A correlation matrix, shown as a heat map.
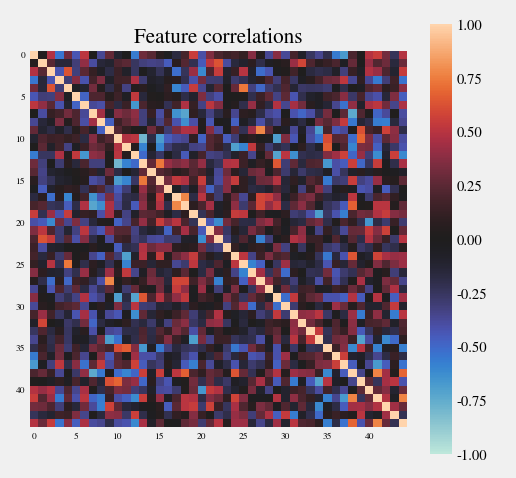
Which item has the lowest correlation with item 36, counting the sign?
0
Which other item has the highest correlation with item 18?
17
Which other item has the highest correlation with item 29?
13
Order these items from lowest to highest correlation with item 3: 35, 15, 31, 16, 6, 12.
6, 31, 15, 16, 35, 12
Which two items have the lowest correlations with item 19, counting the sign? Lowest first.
34, 37
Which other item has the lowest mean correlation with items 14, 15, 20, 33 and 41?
10
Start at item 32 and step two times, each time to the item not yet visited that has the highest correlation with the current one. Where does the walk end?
22
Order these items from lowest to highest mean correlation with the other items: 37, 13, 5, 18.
37, 5, 13, 18
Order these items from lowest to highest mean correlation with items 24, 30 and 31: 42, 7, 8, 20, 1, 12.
7, 8, 12, 20, 1, 42
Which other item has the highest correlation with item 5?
12
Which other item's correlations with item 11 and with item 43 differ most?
24
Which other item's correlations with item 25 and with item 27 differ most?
4
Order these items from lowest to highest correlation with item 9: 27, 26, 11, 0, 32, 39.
32, 11, 0, 26, 39, 27
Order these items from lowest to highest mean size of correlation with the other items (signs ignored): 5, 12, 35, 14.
14, 5, 35, 12
